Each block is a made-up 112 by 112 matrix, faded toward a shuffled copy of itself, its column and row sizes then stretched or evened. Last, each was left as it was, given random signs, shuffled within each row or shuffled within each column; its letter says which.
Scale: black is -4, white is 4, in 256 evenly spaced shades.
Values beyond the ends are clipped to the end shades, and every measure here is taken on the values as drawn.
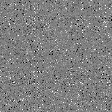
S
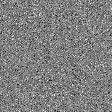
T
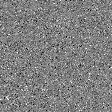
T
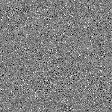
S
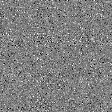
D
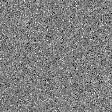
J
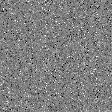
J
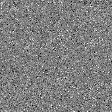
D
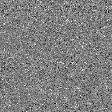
S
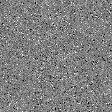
J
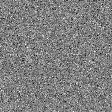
T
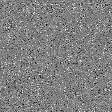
D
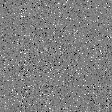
S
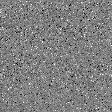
T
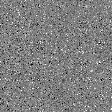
D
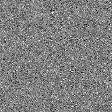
S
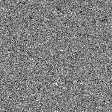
T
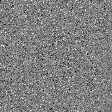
J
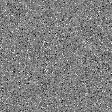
J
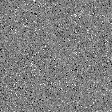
J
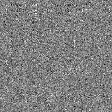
S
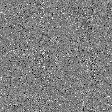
D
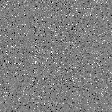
S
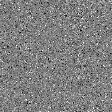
D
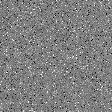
J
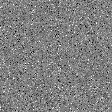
J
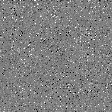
D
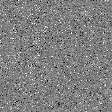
S
